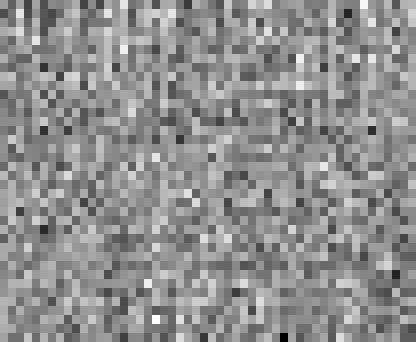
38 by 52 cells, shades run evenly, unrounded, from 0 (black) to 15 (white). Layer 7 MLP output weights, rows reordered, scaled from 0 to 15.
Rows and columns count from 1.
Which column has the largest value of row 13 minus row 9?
8
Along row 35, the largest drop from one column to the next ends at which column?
32
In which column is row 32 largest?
19
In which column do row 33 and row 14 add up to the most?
50
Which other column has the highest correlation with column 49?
14
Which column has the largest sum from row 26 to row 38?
20
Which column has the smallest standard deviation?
40
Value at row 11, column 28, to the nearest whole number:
12
